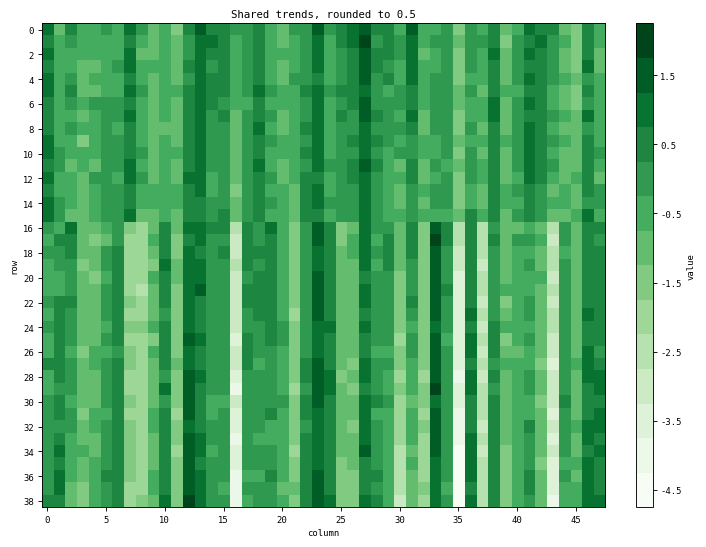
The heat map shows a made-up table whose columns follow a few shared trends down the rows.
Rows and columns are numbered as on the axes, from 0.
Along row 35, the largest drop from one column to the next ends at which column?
35
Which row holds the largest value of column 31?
0
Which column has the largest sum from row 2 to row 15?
27
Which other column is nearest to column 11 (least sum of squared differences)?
32
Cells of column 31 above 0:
15
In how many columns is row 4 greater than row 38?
26
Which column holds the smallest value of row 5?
45
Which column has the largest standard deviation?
43
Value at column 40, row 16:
-1
